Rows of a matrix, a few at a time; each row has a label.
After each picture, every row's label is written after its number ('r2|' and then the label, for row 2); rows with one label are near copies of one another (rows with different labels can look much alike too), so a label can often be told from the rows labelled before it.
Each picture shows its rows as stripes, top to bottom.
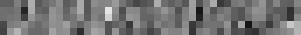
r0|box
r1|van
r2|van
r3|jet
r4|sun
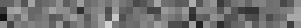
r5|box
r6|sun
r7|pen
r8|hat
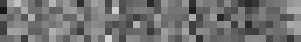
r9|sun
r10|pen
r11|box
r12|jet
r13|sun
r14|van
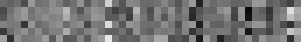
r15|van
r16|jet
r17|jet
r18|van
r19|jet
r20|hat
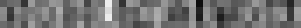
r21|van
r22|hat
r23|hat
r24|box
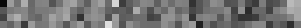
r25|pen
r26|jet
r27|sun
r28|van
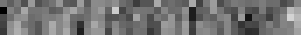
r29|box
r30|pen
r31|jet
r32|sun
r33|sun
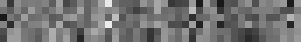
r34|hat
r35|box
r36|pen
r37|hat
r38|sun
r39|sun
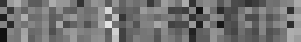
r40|sun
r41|hat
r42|pen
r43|hat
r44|pen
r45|pen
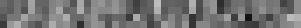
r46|box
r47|box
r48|jet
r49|sun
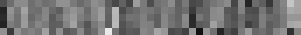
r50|jet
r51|pen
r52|pen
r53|pen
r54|hat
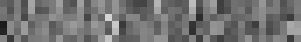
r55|box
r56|box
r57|van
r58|pen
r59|pen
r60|hat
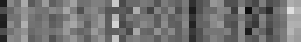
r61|pen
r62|jet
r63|pen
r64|pen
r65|jet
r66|pen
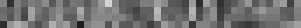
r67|hat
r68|box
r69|box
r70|sun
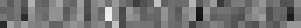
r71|box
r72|van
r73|van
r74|pen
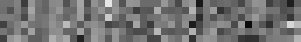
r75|van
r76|box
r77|van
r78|jet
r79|box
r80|sun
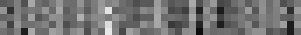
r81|box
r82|hat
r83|box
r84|hat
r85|van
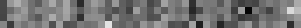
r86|sun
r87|jet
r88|sun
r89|hat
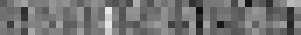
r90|jet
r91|van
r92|van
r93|hat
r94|van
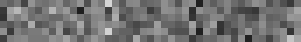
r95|van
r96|sun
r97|pen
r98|box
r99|hat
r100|jet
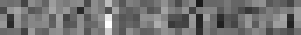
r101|van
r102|sun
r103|hat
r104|hat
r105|van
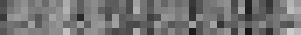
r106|jet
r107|jet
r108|sun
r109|box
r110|jet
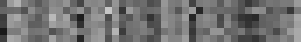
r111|sun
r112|van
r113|sun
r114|sun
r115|pen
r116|sun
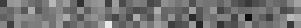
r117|sun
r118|box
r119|jet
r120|hat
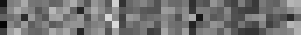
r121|pen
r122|sun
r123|van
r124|pen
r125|sun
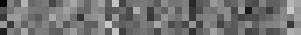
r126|pen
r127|jet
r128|sun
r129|hat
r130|pen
